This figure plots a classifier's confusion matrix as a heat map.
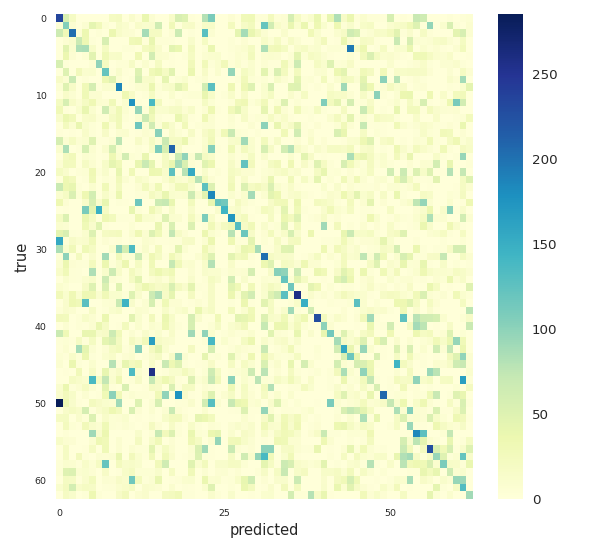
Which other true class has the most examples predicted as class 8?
49
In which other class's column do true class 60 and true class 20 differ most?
17
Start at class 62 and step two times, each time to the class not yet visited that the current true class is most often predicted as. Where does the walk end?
35
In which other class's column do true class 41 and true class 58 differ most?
7
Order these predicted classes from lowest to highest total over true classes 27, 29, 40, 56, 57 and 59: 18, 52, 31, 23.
18, 23, 52, 31
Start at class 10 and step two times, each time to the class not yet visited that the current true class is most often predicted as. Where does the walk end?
32
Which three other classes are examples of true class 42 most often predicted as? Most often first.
14, 23, 60
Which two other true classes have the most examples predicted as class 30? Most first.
57, 47
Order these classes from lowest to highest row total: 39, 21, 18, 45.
21, 18, 45, 39
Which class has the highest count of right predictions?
36
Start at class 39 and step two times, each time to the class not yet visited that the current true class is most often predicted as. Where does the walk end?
46
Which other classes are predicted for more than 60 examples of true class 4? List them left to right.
3, 31, 44
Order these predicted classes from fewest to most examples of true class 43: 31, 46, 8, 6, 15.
6, 8, 15, 31, 46
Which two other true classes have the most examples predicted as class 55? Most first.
54, 24
